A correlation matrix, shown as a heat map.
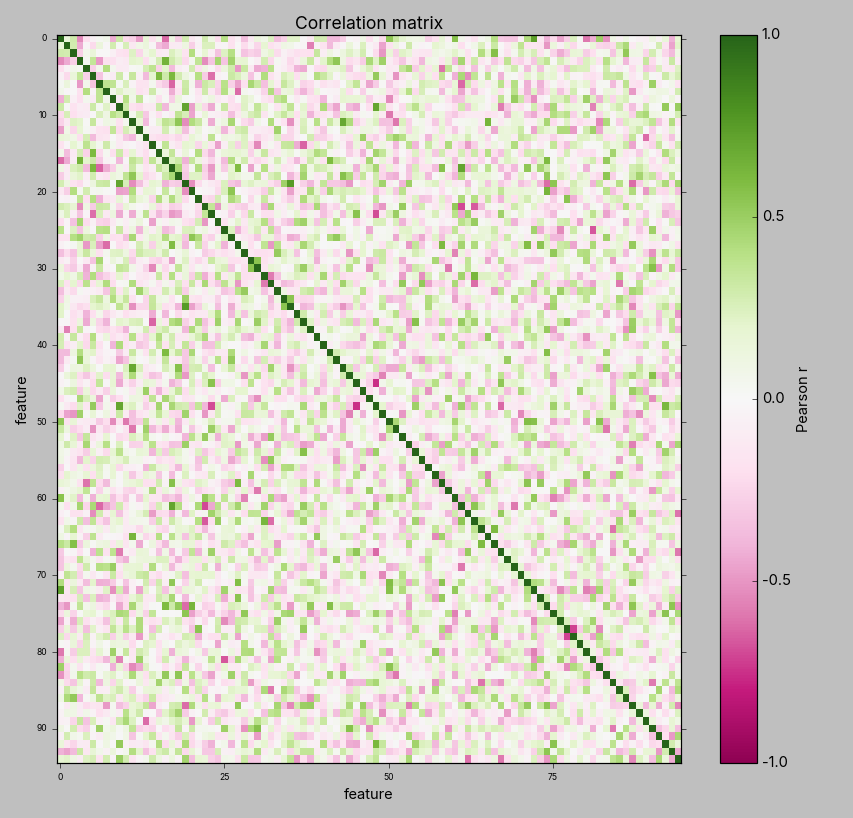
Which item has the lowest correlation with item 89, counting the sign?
13
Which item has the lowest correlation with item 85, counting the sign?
32
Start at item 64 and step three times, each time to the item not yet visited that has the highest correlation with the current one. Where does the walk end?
86
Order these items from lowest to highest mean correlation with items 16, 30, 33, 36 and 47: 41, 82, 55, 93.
82, 55, 41, 93
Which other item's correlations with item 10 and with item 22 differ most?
60
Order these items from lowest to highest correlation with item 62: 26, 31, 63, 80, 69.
31, 26, 69, 63, 80
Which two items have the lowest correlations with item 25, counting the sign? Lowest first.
81, 76
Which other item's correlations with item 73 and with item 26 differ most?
58
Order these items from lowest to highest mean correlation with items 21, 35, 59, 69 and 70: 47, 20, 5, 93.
93, 20, 47, 5
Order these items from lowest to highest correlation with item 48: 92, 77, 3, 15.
3, 77, 15, 92
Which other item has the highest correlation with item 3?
16
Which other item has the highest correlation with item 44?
90
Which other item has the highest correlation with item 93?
74
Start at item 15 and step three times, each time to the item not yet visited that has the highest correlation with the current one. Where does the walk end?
61
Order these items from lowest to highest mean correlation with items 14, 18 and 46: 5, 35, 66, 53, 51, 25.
51, 35, 25, 53, 5, 66
